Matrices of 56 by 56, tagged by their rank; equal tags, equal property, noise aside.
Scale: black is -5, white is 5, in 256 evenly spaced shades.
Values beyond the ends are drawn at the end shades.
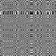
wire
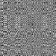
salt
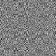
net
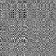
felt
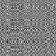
felt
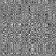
salt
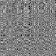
net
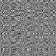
salt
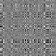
wire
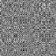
net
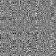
net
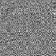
net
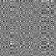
felt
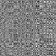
felt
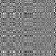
wire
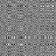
wire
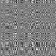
felt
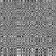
felt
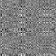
felt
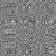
salt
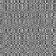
wire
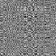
salt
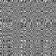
felt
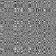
felt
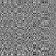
salt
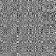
salt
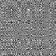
net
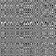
felt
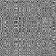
felt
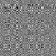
felt
